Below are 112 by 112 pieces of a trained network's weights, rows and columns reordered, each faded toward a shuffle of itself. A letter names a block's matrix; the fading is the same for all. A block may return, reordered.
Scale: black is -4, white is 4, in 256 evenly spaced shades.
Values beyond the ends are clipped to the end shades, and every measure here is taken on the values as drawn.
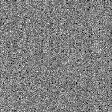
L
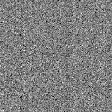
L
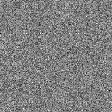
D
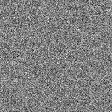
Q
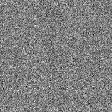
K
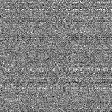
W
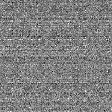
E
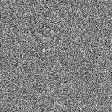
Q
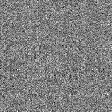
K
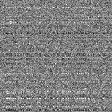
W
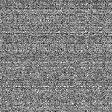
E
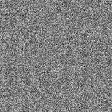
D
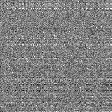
W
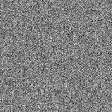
K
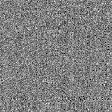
L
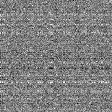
W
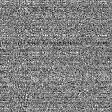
E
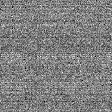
E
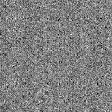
L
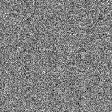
K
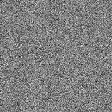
D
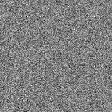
D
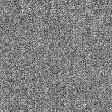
Q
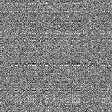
W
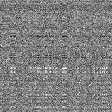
W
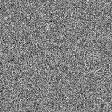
Q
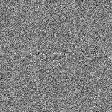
D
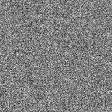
D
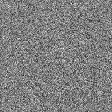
D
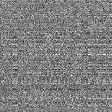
W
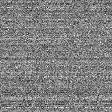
E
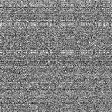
E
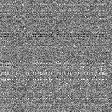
W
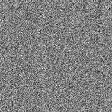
D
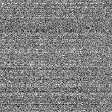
E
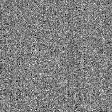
L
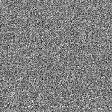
D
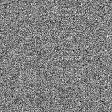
D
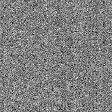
L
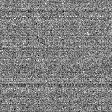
E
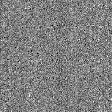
L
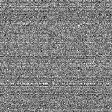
E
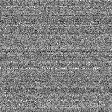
E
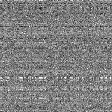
W
